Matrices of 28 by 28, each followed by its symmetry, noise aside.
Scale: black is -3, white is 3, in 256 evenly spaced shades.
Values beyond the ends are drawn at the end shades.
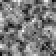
symmetric.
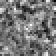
symmetric across the other diagonal.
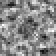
same after a half turn.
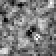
symmetric.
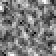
same after a half turn.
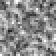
symmetric across the other diagonal.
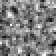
antisymmetric.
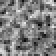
symmetric.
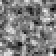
antisymmetric.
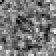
symmetric.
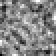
symmetric across the other diagonal.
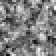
antisymmetric.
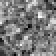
symmetric across the other diagonal.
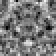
mirrored left to right.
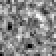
symmetric across the other diagonal.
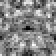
mirrored left to right.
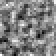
symmetric across the other diagonal.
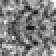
mirrored top to bottom.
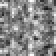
mirrored top to bottom.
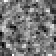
same after a half turn.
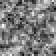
same after a half turn.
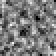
symmetric across the other diagonal.
